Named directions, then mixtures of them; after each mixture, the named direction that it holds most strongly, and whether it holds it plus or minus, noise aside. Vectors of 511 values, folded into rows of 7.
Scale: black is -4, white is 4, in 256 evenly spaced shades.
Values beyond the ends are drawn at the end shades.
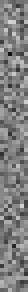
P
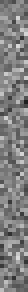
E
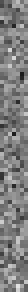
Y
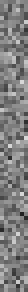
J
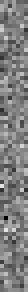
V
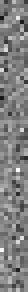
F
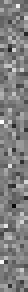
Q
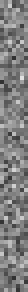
Y, minus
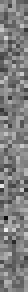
V, plus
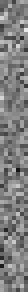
V, minus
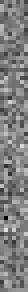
V, plus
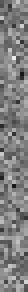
Y, plus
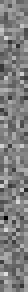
V, plus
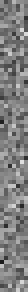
Q, minus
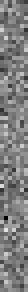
V, plus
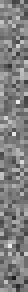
Y, minus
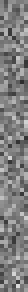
J, minus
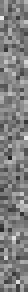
J, plus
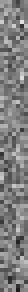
Y, minus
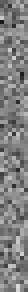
Y, plus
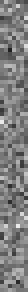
Q, plus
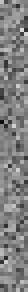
Q, minus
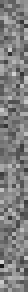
P, plus
